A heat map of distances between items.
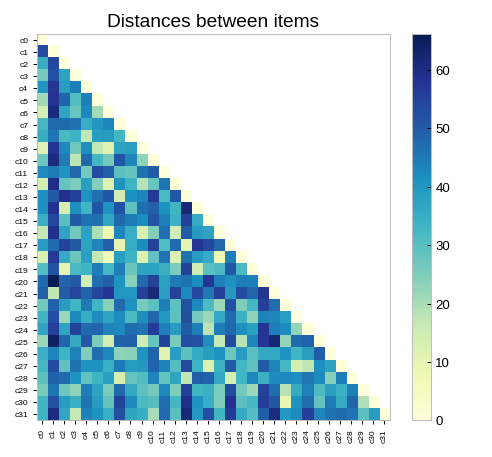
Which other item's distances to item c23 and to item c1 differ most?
c27
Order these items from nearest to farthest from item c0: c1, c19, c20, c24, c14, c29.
c29, c19, c24, c14, c20, c1
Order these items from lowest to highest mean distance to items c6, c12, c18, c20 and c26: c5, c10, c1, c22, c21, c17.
c5, c22, c10, c17, c21, c1
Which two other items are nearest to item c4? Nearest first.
c20, c8
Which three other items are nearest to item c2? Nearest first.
c19, c14, c23
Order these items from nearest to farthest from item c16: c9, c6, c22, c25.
c6, c9, c25, c22
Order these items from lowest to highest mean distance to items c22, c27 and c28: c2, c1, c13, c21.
c2, c13, c21, c1
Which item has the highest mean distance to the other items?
c1
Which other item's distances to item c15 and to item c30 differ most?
c24
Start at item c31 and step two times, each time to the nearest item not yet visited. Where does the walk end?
c10
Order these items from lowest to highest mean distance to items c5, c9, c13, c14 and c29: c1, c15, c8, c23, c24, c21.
c8, c23, c15, c24, c21, c1
